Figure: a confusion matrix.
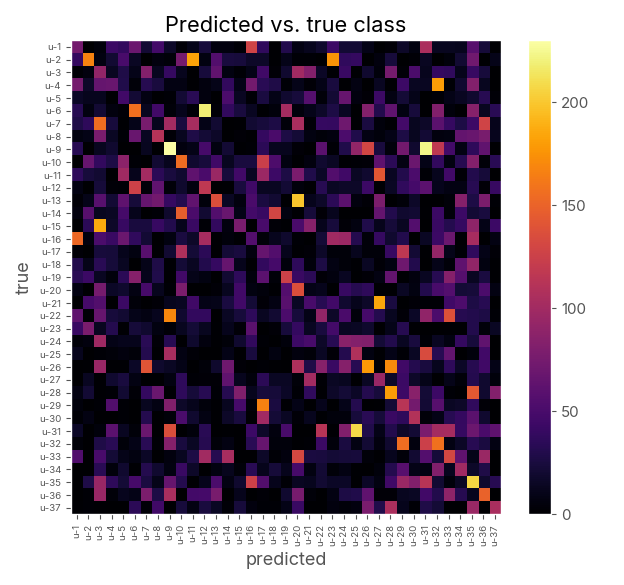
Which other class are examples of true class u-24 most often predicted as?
u-3
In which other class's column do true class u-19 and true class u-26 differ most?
u-7
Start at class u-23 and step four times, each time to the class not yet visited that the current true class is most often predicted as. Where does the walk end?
u-21
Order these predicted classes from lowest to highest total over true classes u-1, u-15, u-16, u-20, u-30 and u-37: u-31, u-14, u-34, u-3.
u-14, u-34, u-31, u-3
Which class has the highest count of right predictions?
u-9
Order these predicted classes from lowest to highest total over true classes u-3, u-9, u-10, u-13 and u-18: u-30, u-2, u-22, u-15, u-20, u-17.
u-15, u-2, u-22, u-30, u-17, u-20
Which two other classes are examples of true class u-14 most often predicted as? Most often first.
u-10, u-18
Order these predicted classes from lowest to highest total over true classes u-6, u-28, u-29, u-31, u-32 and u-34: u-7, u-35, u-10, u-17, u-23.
u-23, u-10, u-7, u-17, u-35
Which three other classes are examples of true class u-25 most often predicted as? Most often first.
u-31, u-9, u-33
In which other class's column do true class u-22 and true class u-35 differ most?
u-33
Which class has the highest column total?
u-35
